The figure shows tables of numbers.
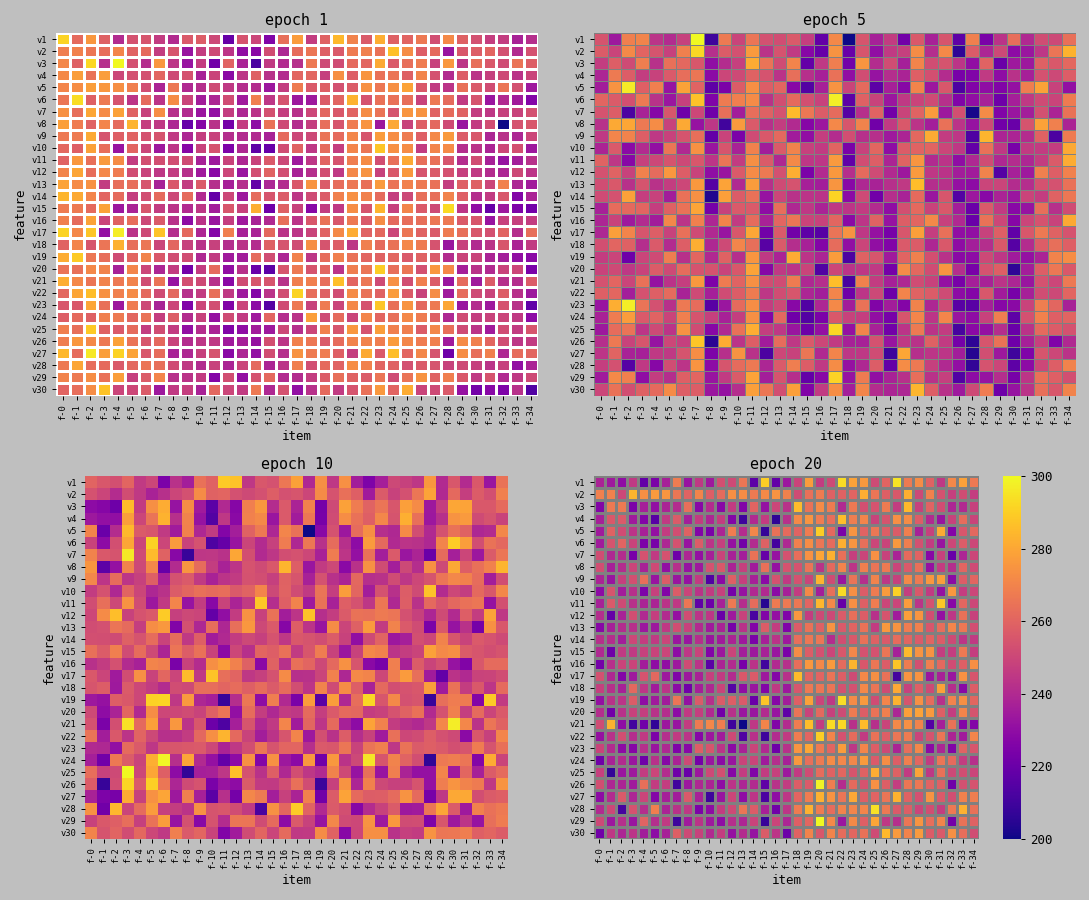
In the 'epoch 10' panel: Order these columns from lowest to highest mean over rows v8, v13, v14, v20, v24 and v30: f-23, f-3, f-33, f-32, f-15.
f-32, f-15, f-3, f-33, f-23
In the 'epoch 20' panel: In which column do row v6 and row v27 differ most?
f-15
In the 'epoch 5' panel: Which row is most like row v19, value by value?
v11
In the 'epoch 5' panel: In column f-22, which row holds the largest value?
v27
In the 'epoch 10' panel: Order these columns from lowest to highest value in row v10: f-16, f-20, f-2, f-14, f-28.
f-2, f-20, f-16, f-14, f-28
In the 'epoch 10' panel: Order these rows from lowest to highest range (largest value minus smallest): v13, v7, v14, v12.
v14, v13, v12, v7
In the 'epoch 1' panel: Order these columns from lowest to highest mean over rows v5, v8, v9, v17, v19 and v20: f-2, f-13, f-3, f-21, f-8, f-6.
f-13, f-8, f-6, f-3, f-21, f-2
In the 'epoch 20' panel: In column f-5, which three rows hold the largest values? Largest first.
v2, v28, v17
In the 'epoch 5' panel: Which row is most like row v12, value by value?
v30
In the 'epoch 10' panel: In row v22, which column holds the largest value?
f-11
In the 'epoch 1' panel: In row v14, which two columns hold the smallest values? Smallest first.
f-11, f-33
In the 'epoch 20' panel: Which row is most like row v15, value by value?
v20
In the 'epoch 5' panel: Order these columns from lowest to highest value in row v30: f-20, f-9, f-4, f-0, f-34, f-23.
f-9, f-20, f-0, f-4, f-34, f-23
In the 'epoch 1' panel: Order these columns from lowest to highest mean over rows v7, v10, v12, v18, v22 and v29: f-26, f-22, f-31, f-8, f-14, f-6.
f-14, f-31, f-8, f-6, f-26, f-22
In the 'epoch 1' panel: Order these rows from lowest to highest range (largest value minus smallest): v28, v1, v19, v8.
v28, v19, v1, v8
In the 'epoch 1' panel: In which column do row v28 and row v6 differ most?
f-17
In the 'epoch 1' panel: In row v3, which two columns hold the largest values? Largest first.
f-4, f-2
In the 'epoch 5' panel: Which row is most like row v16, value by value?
v10
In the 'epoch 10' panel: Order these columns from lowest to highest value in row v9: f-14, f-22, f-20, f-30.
f-20, f-14, f-22, f-30
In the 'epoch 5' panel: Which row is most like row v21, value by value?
v6
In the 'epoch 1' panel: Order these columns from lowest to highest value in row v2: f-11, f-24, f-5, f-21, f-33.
f-33, f-11, f-5, f-21, f-24
